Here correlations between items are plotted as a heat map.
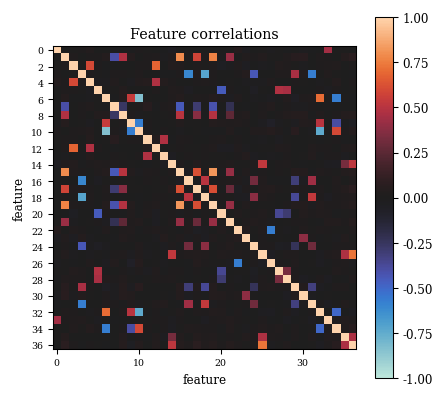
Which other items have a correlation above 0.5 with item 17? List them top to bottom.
1, 15, 19
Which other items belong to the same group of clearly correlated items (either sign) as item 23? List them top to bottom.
30
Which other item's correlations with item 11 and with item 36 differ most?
25
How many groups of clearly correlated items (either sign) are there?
10
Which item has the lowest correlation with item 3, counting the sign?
18
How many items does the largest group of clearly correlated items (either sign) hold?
7
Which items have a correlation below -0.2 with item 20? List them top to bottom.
5, 27, 28
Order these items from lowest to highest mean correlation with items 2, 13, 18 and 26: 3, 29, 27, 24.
3, 29, 27, 24
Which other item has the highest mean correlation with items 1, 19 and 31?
15
